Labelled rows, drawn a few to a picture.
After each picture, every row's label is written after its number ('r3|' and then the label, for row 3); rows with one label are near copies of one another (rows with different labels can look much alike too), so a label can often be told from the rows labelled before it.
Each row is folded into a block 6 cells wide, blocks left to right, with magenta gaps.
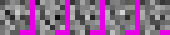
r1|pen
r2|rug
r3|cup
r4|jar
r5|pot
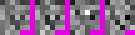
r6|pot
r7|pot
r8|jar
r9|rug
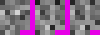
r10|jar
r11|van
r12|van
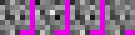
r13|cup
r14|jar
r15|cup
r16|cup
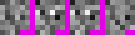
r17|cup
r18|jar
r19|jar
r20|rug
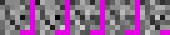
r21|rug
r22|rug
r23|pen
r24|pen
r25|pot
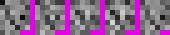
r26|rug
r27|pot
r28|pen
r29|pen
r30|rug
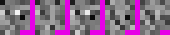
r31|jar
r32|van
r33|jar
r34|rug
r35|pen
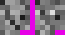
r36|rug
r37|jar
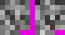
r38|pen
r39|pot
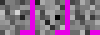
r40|jar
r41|rug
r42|cup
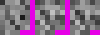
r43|rug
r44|pen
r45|pen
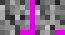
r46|cup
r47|van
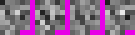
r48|jar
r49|pen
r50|cup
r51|jar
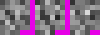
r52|pen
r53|cup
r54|jar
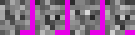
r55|cup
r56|pot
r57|jar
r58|pot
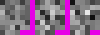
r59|van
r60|pen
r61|jar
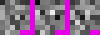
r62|pot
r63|jar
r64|pen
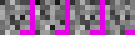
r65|pot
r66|van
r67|pot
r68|cup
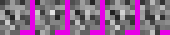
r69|pen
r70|jar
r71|pen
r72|pen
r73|cup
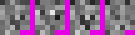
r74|pot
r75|jar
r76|pot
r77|van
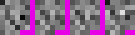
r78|rug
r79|pen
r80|pen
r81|jar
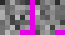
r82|pot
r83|van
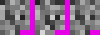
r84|cup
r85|pot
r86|cup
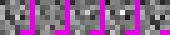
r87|cup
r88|van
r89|jar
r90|jar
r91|pot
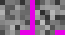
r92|van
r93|pen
